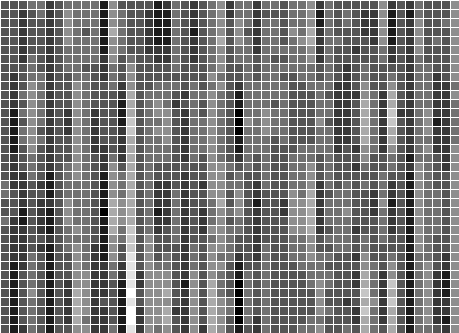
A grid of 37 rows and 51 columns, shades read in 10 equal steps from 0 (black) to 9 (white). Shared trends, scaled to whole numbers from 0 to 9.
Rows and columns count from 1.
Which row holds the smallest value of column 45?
13
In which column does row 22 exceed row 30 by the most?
27
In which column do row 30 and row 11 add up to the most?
15
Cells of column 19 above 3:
18
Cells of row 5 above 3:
22
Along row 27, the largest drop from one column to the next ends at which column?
16
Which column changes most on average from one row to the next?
44
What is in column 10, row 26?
4
